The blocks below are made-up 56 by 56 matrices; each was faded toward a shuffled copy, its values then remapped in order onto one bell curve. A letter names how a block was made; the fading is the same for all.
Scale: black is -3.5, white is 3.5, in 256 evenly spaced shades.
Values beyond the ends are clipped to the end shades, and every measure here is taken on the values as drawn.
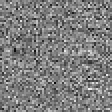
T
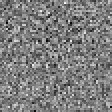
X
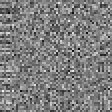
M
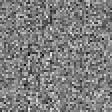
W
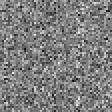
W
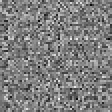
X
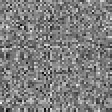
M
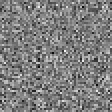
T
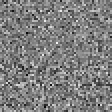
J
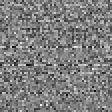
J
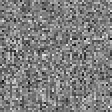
X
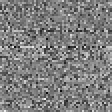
J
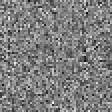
W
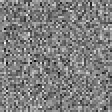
T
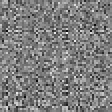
M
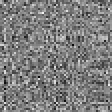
M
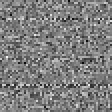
J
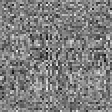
M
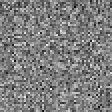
X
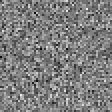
W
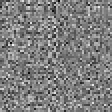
M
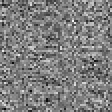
X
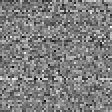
J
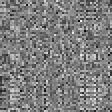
M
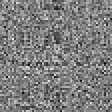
X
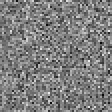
W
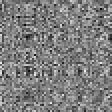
M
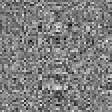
M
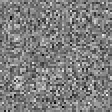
T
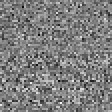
J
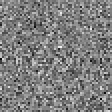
T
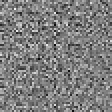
M
